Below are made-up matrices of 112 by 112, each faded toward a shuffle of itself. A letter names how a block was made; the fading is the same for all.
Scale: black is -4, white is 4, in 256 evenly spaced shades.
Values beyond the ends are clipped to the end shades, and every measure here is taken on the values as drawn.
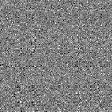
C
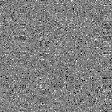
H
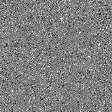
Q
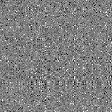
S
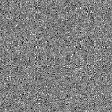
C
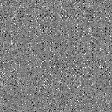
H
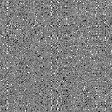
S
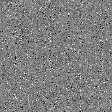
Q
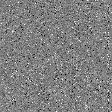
Q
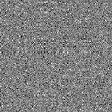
C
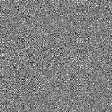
C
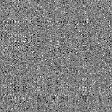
C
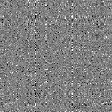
S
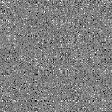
H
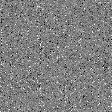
Q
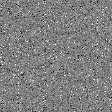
Q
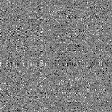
H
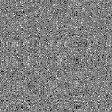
S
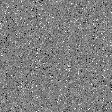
Q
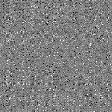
H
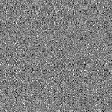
C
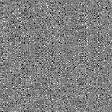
S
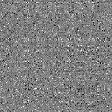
H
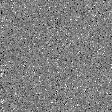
Q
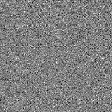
C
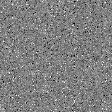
Q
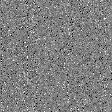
Q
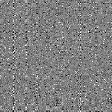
S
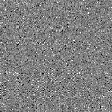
H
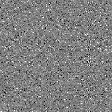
H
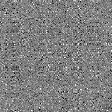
H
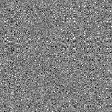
C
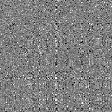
S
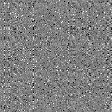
S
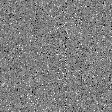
Q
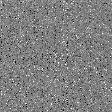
Q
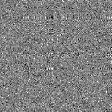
C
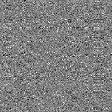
C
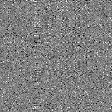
H
